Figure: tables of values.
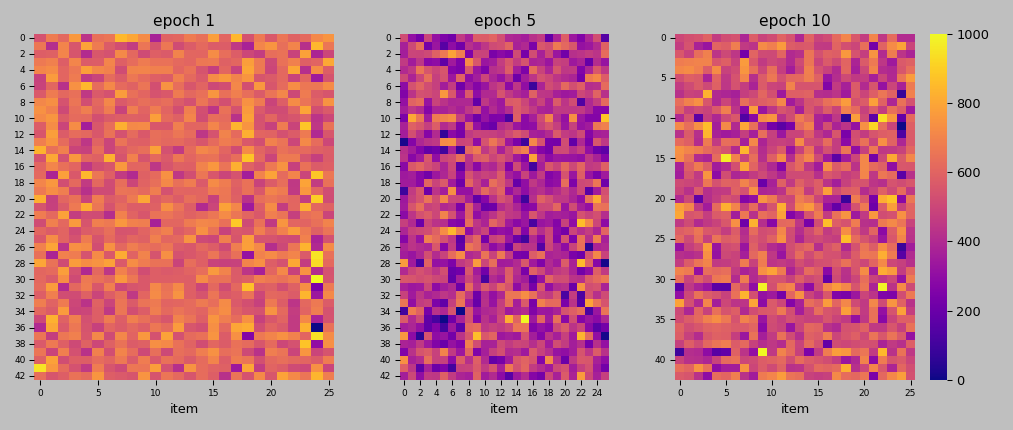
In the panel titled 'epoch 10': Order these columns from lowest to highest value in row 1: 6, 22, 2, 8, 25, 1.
2, 8, 25, 1, 22, 6
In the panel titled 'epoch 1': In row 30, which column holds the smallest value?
23
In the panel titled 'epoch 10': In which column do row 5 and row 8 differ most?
21
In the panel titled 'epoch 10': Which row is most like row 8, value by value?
41
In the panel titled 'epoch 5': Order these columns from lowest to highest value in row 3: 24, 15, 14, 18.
18, 24, 14, 15
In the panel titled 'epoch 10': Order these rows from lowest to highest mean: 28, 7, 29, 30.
7, 30, 28, 29
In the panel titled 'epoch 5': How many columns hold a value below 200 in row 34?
3
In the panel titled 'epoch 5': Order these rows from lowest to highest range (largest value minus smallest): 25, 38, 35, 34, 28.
38, 25, 34, 28, 35
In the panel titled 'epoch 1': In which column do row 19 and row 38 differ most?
24
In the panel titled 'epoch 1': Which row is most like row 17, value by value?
1
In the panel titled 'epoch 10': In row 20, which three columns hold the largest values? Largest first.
23, 22, 9
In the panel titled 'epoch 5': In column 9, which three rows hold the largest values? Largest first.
37, 28, 14
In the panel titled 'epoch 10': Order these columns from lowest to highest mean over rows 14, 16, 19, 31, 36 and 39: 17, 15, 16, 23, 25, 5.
5, 23, 15, 25, 17, 16
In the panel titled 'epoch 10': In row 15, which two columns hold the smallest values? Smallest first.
17, 21
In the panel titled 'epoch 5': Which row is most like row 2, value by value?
24
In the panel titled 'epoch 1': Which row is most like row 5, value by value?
35
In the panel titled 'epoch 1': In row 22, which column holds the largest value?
2
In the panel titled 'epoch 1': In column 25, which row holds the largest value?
3
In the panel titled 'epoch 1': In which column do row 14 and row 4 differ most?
4
